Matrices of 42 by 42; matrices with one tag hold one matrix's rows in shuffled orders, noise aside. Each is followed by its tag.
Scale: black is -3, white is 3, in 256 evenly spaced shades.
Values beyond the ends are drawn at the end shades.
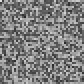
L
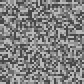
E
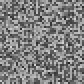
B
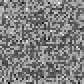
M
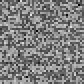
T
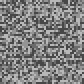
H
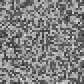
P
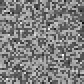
P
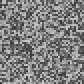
P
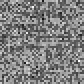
M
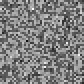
B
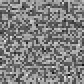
H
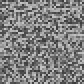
E
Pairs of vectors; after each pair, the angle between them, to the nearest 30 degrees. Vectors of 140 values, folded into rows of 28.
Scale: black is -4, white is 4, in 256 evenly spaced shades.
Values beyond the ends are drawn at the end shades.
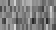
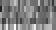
60 degrees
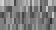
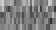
30 degrees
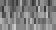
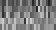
30 degrees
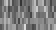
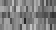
90 degrees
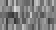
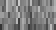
90 degrees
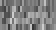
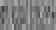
90 degrees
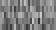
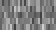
150 degrees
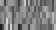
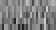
90 degrees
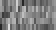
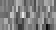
60 degrees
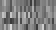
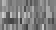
30 degrees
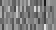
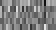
30 degrees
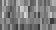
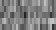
120 degrees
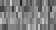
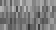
150 degrees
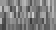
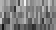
60 degrees
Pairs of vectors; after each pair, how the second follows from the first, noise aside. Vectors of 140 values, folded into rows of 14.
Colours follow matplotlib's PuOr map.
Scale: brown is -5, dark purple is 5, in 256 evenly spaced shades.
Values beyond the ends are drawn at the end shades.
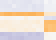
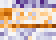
reversed, scaled up.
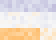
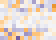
sign-scrambled.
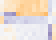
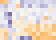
wrapped around.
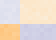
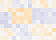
wrapped around, shrunk.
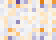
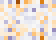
sign-scrambled.
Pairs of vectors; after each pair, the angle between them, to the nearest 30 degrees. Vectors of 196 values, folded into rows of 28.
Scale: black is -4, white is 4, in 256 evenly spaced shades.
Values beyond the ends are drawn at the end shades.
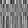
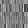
120 degrees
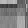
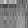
30 degrees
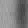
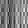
120 degrees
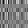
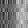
60 degrees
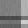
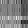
150 degrees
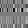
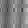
60 degrees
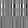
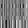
120 degrees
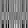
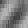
90 degrees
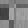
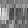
150 degrees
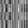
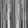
60 degrees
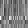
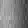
90 degrees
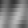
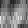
30 degrees
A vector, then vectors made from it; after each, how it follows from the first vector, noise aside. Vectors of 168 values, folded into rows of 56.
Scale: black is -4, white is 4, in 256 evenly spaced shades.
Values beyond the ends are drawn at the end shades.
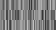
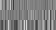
reversed, negated, partly zeroed.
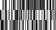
reversed, negated, scaled up.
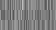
reversed, shrunk.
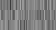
reversed, shrunk.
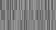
reversed, shrunk.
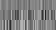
partly zeroed.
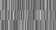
reversed, negated, shrunk.
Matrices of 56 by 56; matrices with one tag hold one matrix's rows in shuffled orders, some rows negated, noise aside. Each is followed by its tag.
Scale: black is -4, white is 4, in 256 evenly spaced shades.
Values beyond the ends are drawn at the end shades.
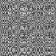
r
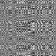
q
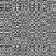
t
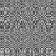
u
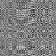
q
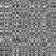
t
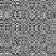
t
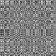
u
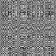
r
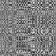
q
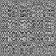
r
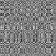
u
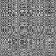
r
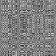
r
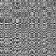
t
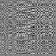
q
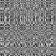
u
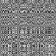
r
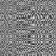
q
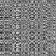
t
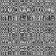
r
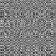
u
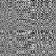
q
